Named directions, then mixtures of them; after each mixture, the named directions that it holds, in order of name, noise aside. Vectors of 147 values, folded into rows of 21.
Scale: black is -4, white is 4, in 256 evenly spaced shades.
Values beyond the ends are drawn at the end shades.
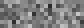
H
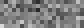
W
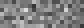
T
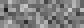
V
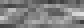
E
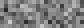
V.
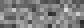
E, H, T.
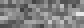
E, T, V.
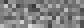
T, W.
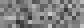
H, T.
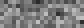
E, W.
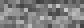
E, T, W.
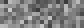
T, V, W.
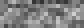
E, W.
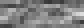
E.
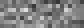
E, T, V.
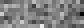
E, T.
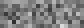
H.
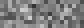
H, T, V.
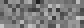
W.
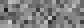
H, V, W.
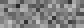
V, W.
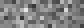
T.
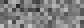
H, W.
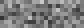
E, H, V.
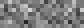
V.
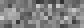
E, H.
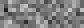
V.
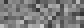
T, V, W.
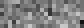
E, H, W.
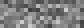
E, T, W.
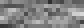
E.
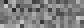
W.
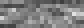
E.
